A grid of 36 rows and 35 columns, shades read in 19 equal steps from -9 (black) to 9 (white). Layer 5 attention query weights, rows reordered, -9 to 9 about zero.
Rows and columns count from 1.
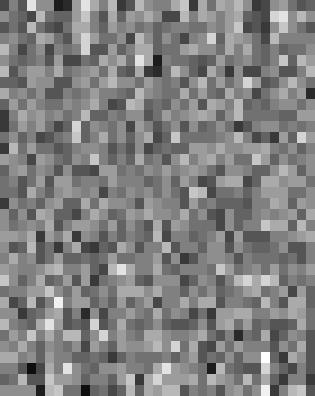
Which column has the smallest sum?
29
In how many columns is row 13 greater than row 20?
15
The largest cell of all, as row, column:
33, 30
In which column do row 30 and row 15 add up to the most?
11
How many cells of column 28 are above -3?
29
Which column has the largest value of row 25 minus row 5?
14
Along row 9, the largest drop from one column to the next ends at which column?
35
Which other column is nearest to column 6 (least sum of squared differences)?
18
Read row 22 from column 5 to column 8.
-5 2 0 3
